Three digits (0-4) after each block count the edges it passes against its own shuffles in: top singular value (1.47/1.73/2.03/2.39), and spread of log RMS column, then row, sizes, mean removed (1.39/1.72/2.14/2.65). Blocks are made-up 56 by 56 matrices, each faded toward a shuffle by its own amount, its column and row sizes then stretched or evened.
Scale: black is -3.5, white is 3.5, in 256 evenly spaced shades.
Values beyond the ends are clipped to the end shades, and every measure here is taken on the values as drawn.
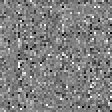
1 3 0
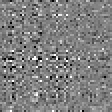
4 3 3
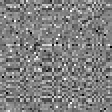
4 0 2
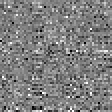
3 1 3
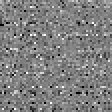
2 1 3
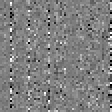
1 4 0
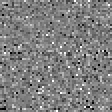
0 0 1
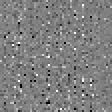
0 3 1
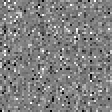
2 2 0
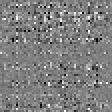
1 3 4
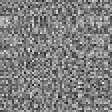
3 0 0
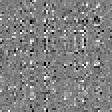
3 4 2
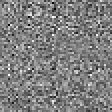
3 2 2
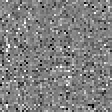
1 2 1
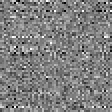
3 1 3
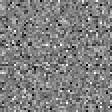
2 1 1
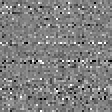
2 0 4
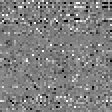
2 0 3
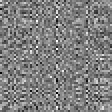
4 4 0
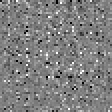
0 2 1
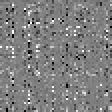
1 4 2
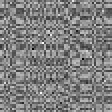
4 0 0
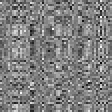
4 4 1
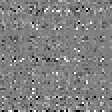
1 3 4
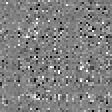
2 3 2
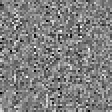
0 3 1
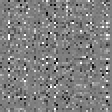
3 4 2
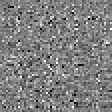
2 1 2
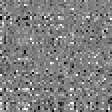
3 1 3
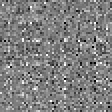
3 2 2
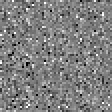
0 3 0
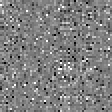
2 1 0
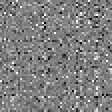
3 2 0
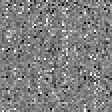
0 3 1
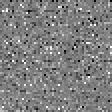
1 0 2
